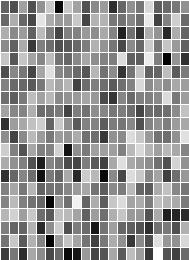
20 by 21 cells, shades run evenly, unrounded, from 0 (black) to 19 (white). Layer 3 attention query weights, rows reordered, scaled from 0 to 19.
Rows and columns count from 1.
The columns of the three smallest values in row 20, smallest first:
8, 9, 3
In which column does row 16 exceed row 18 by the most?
11
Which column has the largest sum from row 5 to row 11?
6
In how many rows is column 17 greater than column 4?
11
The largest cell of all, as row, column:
20, 18
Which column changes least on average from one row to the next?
13
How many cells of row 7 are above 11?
7
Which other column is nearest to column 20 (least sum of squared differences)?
17
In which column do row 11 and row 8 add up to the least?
12
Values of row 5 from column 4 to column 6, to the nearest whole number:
12 10 14
